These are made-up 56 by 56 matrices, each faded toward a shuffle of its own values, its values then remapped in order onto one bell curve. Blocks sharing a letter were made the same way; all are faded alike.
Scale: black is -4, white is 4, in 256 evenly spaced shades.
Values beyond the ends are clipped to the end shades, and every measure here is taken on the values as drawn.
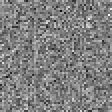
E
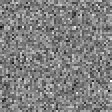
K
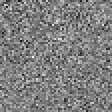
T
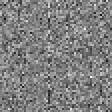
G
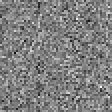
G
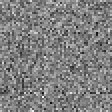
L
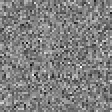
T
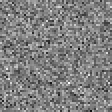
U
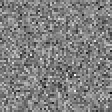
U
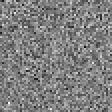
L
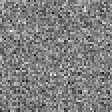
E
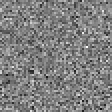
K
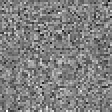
T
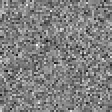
U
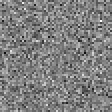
E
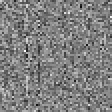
G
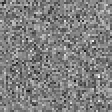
T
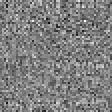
E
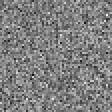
U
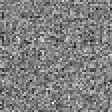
E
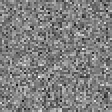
K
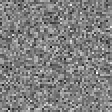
T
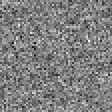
U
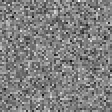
U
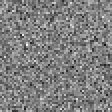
U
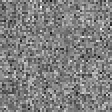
K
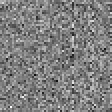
G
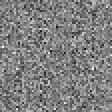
G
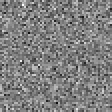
K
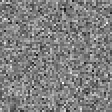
U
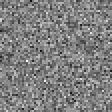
U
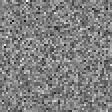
L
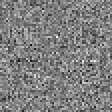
K
